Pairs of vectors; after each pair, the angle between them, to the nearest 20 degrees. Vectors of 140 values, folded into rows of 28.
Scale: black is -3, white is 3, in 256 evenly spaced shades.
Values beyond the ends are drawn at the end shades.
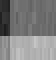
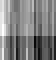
140 degrees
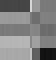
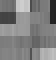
120 degrees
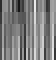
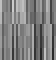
140 degrees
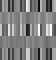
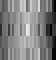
120 degrees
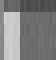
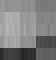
80 degrees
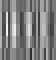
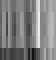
120 degrees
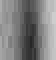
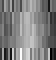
140 degrees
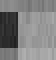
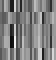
80 degrees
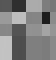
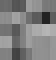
40 degrees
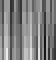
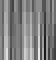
20 degrees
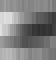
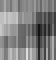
40 degrees
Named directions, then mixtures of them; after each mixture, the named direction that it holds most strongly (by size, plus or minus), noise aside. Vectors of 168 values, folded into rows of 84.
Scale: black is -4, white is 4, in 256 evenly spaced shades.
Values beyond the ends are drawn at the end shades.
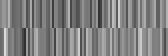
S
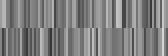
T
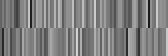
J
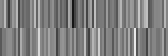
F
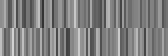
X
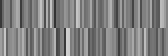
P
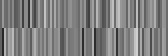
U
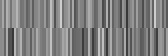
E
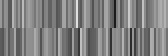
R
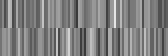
R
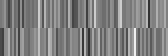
F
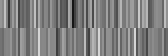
F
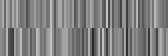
E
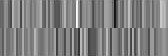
R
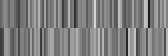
J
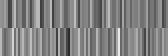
X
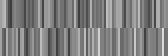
T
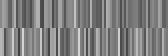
X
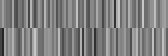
U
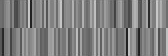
J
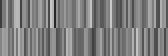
P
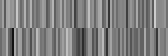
E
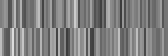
X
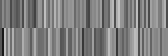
U
